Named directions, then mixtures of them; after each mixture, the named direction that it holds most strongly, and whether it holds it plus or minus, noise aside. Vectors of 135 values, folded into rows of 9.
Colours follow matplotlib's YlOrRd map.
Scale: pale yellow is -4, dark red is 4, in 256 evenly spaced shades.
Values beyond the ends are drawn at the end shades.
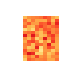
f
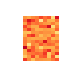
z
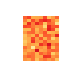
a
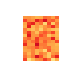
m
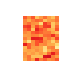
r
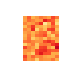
r, minus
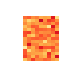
z, minus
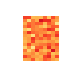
a, plus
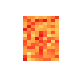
f, minus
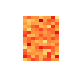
z, minus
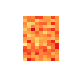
m, minus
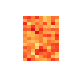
m, minus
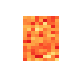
r, minus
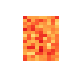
f, minus
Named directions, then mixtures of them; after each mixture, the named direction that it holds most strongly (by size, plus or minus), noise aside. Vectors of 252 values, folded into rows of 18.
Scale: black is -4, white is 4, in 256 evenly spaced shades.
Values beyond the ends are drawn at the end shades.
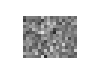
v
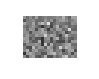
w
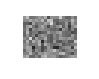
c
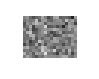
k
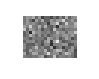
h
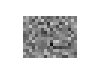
h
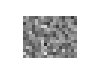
w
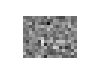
w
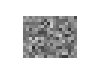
w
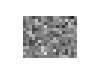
k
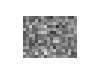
k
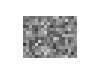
k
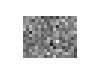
h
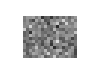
h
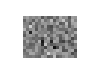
h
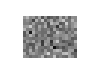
h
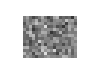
k
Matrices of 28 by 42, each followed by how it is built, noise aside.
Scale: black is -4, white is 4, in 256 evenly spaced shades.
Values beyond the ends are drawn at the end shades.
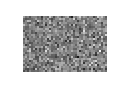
noise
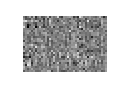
low rank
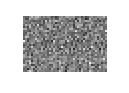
repeating columns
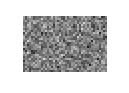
blocks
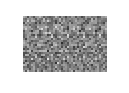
repeating columns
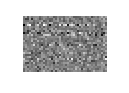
uneven rows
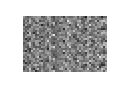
repeating rows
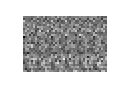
repeating columns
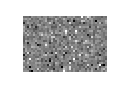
sparse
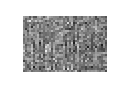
blocks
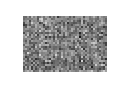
blocks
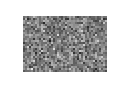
repeating columns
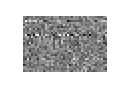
uneven rows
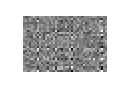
low rank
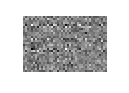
low rank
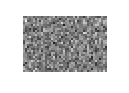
blocks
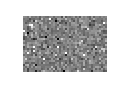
sparse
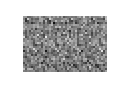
repeating columns
